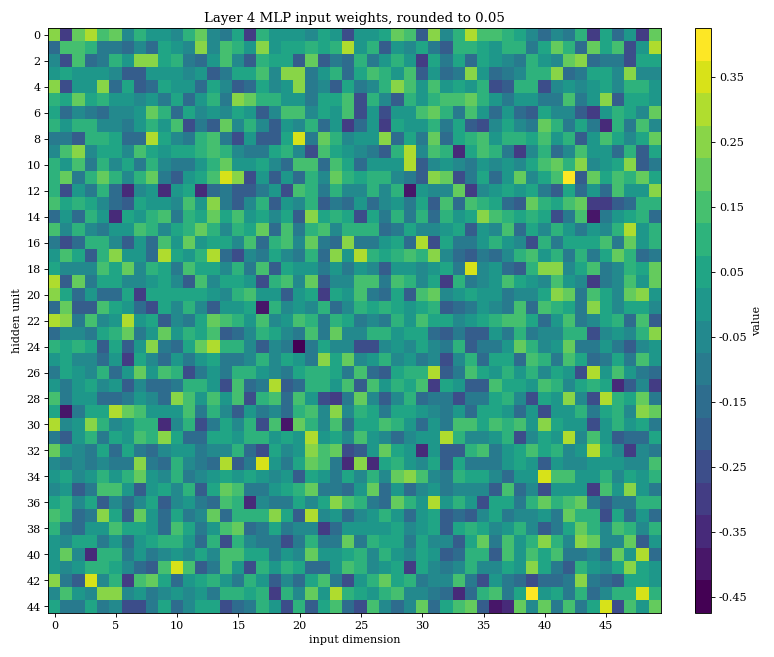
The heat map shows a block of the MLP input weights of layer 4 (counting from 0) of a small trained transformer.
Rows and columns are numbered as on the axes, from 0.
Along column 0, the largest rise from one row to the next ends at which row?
22
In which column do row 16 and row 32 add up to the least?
17
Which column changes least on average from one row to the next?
37
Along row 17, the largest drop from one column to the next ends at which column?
14
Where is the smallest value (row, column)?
24, 20
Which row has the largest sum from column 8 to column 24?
1
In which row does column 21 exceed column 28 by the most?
31
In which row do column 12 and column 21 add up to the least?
41
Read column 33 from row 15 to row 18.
0.05 -0.1 -0.15 -0.1
